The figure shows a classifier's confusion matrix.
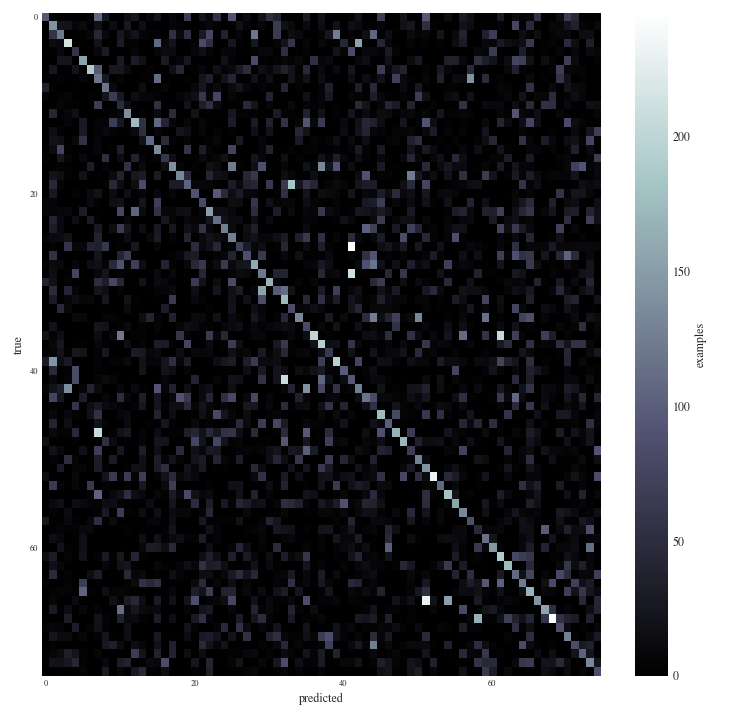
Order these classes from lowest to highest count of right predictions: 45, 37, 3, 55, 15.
15, 55, 45, 37, 3
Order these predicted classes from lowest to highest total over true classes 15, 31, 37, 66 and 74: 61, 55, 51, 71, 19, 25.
55, 61, 71, 19, 25, 51
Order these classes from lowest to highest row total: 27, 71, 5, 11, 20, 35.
35, 11, 20, 71, 5, 27
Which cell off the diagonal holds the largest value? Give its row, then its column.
26, 41
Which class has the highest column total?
65
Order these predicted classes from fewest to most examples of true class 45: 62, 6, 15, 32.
32, 6, 15, 62
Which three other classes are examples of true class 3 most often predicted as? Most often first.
42, 15, 21
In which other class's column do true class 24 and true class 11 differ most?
43
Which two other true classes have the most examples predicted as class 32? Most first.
41, 31
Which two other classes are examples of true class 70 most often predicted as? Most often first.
38, 37
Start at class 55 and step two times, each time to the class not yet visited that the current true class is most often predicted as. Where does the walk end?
4
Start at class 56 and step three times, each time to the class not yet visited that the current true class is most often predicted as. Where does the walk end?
57
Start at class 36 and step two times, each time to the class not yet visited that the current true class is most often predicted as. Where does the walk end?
63
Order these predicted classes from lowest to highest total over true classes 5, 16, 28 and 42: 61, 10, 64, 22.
22, 61, 64, 10
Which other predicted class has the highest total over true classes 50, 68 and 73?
58
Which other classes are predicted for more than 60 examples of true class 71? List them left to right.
38, 44, 64
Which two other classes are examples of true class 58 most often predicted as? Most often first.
67, 73
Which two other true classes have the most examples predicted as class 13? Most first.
19, 52
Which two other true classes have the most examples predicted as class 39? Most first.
2, 17
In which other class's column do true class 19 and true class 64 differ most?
33
